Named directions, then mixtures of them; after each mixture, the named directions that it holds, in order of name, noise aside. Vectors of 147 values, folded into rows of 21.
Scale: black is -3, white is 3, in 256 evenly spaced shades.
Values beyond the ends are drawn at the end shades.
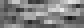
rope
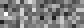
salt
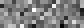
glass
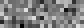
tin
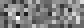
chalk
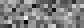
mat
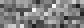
glass, rope.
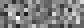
chalk.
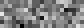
tin.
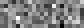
chalk, glass.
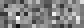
chalk.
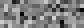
glass, rope, salt.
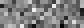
glass.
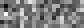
salt.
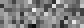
glass, tin.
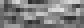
rope.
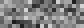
mat, tin.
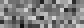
tin.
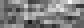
rope.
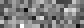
tin.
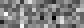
salt.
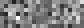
chalk.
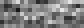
rope, salt.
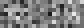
chalk.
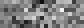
mat, rope, tin.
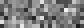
tin.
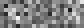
chalk.
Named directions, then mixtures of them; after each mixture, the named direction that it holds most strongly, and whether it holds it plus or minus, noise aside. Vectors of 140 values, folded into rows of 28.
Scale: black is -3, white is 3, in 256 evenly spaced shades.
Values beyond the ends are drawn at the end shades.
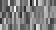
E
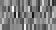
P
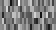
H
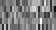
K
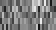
K, plus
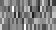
P, plus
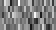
H, plus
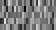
E, plus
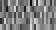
E, plus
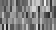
K, plus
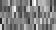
E, plus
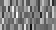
P, plus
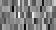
P, minus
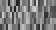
E, minus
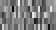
P, minus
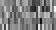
K, minus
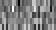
K, plus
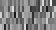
P, plus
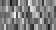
H, plus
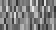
E, minus
